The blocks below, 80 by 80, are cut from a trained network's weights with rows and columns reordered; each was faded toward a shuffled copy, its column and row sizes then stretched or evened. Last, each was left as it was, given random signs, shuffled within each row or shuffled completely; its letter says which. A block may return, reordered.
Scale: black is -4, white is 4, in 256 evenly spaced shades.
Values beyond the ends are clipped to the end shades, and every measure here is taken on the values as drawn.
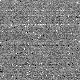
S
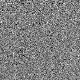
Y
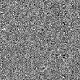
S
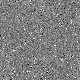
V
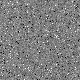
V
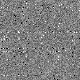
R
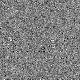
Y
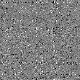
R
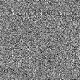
S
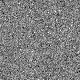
V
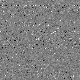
Y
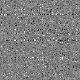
S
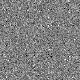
R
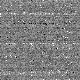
S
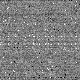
S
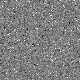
V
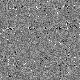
R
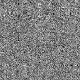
S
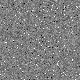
V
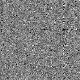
R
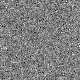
V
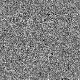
R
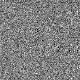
R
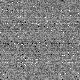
S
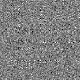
S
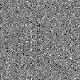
S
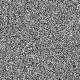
V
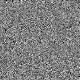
R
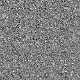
R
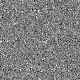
Y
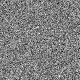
V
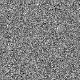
R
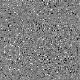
S
